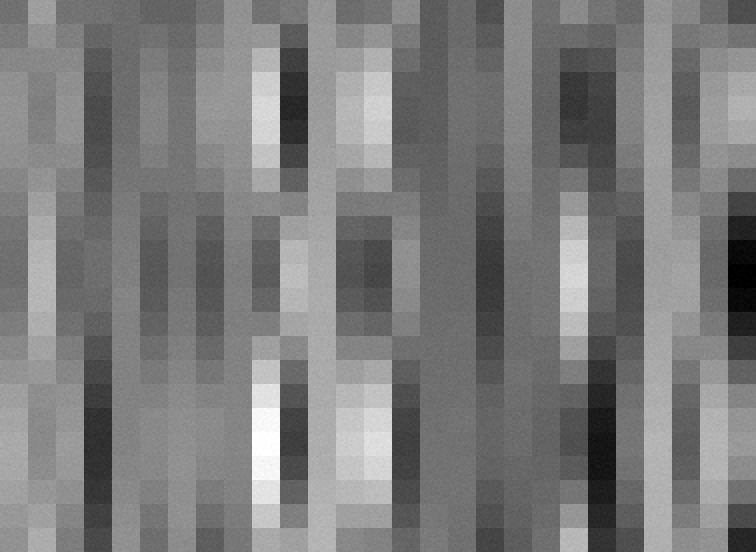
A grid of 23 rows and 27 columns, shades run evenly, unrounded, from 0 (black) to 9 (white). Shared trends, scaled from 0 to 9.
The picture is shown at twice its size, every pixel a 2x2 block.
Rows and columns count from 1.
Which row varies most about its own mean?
19
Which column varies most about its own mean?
27
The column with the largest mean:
10
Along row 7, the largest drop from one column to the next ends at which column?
11
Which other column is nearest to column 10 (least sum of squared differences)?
14
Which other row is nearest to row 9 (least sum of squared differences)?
15
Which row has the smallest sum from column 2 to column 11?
1
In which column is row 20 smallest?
22
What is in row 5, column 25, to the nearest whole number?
3
